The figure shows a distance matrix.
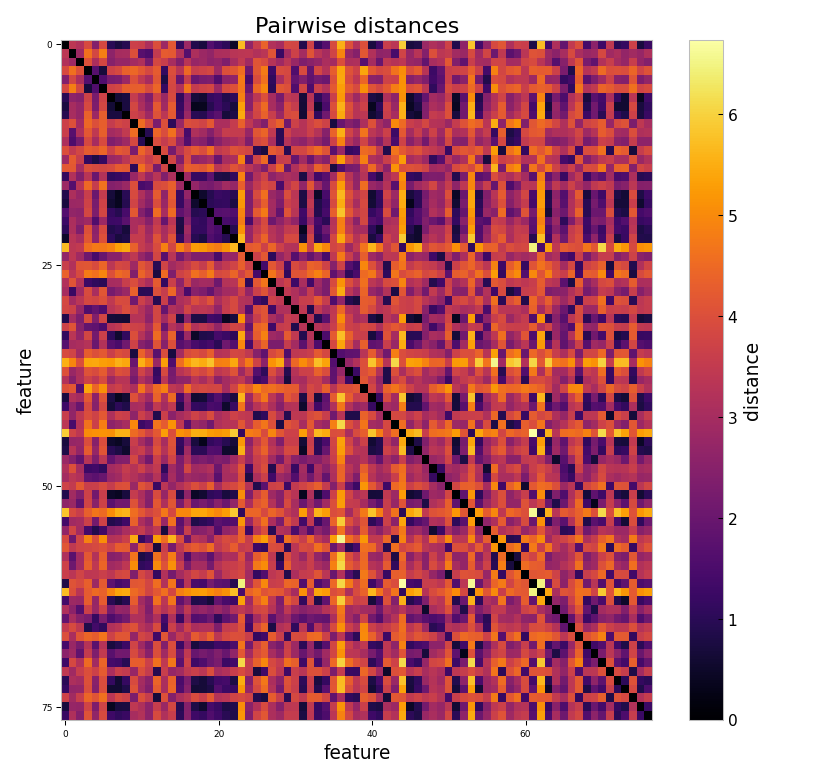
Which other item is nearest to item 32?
30
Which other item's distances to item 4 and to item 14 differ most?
36
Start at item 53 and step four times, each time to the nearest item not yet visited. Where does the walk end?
37
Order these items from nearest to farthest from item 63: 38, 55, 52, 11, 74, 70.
70, 52, 11, 55, 38, 74
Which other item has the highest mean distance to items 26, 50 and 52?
56
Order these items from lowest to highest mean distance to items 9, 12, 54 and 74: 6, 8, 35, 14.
35, 14, 6, 8
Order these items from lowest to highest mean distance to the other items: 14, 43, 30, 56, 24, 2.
24, 2, 30, 43, 14, 56
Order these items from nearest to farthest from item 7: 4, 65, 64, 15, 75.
75, 15, 65, 4, 64
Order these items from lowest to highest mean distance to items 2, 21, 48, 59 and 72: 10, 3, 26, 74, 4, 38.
4, 10, 38, 3, 74, 26
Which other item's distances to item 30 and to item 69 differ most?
52
